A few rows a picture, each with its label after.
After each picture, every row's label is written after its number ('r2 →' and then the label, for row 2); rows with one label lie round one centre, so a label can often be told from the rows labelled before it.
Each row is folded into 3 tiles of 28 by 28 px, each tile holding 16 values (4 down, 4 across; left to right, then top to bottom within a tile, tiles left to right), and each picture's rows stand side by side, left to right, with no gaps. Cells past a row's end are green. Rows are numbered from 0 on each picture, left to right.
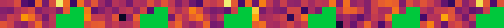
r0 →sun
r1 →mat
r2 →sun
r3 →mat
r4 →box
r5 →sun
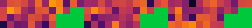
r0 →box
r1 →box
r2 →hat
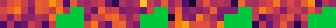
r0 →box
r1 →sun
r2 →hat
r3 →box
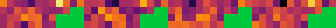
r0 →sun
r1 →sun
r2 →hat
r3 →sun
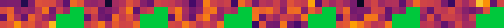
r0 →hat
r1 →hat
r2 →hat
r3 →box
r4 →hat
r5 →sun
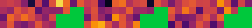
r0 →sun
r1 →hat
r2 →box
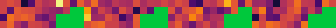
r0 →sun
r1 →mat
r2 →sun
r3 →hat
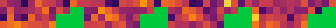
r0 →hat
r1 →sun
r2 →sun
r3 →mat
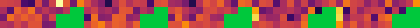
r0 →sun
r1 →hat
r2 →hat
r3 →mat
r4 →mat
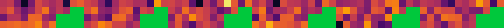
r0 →hat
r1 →hat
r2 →sun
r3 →hat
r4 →box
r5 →sun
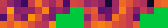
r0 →hat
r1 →hat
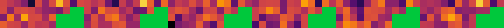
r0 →sun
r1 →sun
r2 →box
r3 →box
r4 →hat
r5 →sun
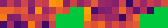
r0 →box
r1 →mat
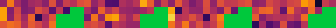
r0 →mat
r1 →sun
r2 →mat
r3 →box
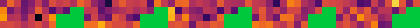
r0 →mat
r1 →hat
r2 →mat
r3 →hat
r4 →sun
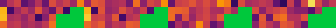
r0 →mat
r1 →mat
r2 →box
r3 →sun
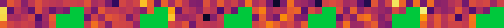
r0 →mat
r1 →sun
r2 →mat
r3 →hat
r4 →sun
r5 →mat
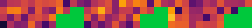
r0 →box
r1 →box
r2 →mat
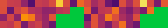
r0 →sun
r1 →sun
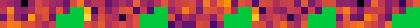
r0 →hat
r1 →mat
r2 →box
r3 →mat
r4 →hat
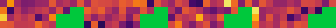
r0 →mat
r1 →box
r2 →sun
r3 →mat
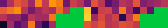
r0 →box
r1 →mat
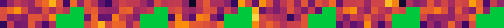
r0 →box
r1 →hat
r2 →hat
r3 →mat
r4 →box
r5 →box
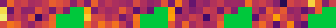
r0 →mat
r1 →mat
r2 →mat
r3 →sun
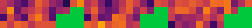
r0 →hat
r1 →hat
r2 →box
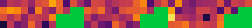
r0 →box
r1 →box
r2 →mat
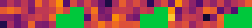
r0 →box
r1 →hat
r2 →mat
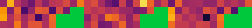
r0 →mat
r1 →sun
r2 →mat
